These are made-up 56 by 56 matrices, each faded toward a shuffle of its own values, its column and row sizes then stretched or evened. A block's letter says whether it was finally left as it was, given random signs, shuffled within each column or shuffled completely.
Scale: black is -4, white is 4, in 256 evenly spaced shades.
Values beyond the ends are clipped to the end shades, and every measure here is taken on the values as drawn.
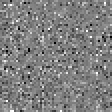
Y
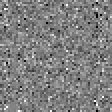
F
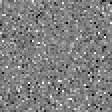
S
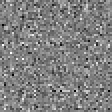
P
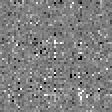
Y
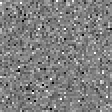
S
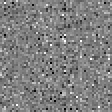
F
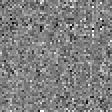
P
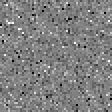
S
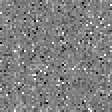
F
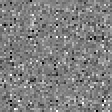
P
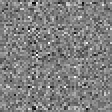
Y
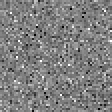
S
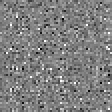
Y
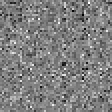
Y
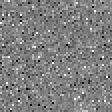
S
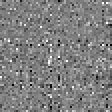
P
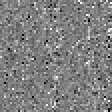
F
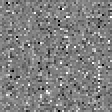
F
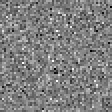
S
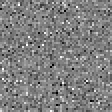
S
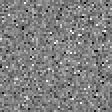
S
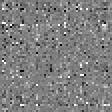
Y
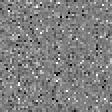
F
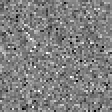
S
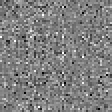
Y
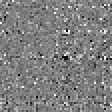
P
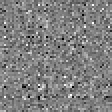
P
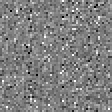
F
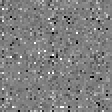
P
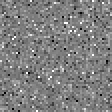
S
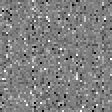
F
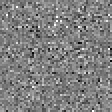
P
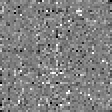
P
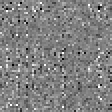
P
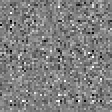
P
